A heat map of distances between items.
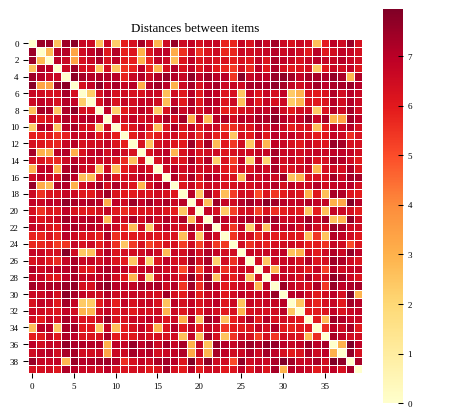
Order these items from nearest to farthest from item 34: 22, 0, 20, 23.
0, 23, 20, 22
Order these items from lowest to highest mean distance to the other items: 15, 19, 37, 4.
15, 37, 19, 4
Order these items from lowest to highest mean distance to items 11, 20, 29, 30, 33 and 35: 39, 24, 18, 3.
18, 24, 39, 3
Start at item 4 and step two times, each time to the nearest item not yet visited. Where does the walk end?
24
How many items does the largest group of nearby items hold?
6
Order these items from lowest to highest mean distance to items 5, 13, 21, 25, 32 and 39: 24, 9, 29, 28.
9, 24, 28, 29
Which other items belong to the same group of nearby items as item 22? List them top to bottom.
12, 14, 26, 28
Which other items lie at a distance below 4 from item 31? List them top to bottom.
6, 7, 16, 25, 32
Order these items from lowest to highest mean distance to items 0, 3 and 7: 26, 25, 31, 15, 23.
15, 31, 25, 23, 26
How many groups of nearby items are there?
10
